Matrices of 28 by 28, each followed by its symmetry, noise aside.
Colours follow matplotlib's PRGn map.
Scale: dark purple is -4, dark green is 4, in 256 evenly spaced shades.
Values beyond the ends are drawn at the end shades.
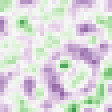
symmetric.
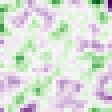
no symmetry.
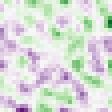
antisymmetric.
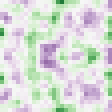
mirrored top to bottom.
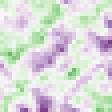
symmetric.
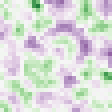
symmetric across the other diagonal.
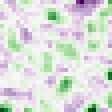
no symmetry.
